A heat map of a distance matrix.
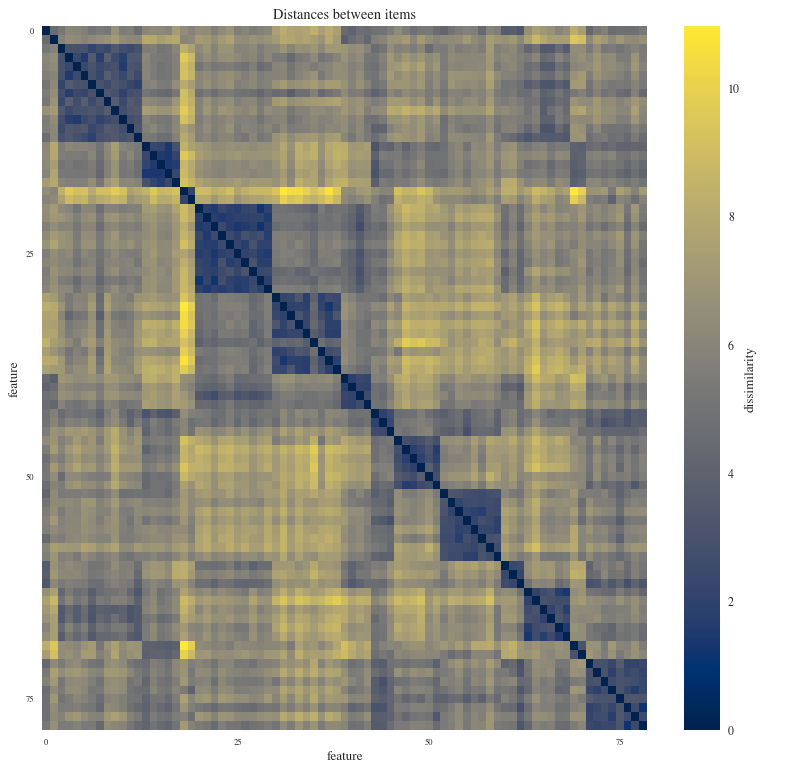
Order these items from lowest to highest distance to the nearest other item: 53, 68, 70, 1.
68, 53, 70, 1
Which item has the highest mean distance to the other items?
18
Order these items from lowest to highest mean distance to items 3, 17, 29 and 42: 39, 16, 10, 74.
10, 16, 39, 74
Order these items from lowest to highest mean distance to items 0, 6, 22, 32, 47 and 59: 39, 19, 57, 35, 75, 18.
75, 57, 39, 35, 19, 18
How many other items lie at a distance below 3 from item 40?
3
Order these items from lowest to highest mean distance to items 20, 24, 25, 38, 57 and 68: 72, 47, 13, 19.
72, 13, 19, 47
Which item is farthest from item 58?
64
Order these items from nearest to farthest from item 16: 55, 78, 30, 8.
78, 55, 8, 30
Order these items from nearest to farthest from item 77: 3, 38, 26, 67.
67, 26, 3, 38
